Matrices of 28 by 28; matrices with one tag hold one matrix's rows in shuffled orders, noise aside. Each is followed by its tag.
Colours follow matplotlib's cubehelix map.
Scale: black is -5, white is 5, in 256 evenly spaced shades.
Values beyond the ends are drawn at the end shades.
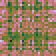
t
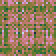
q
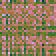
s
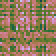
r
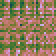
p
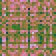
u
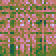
r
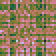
r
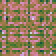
u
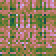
r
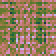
r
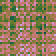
r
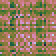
r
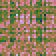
r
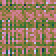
s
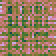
t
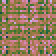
u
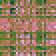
r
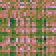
r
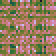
r
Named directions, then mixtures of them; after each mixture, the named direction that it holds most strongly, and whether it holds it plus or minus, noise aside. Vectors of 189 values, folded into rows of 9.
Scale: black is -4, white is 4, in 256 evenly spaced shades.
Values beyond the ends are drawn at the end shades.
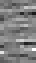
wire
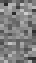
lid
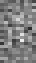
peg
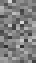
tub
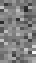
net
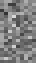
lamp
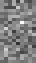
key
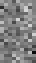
net, minus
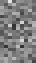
tub, plus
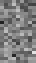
net, plus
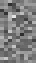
lamp, plus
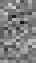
key, minus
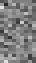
tub, plus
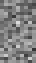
lamp, minus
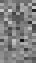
peg, minus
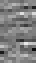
wire, minus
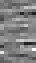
wire, plus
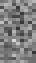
net, minus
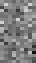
net, minus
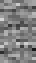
wire, minus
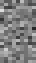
key, plus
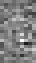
wire, plus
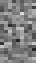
peg, plus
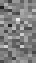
tub, minus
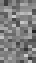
lid, plus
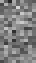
key, plus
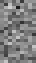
key, minus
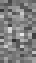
peg, plus
